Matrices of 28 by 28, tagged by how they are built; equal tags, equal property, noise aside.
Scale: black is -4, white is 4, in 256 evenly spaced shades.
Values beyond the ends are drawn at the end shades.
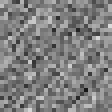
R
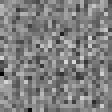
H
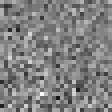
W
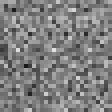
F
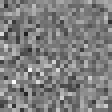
W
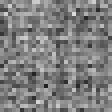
H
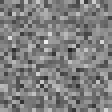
F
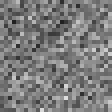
R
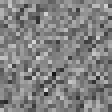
R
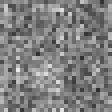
H
